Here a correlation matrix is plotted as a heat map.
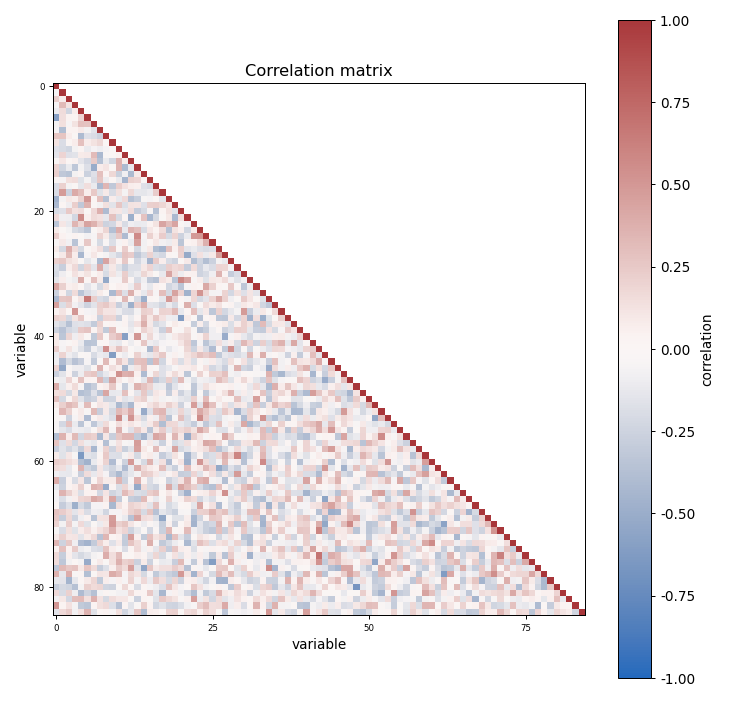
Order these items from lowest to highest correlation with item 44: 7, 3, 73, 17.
3, 17, 73, 7
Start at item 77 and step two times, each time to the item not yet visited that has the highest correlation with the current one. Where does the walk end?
5
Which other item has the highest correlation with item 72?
12
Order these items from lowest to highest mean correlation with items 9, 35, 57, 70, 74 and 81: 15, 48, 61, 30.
61, 15, 30, 48
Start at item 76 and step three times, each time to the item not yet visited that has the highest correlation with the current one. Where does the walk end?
71
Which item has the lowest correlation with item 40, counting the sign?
11
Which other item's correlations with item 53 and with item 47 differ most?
33
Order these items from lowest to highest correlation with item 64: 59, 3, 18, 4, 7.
59, 3, 4, 7, 18
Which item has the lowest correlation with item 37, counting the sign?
20
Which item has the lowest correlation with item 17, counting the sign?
69
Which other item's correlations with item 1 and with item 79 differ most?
45
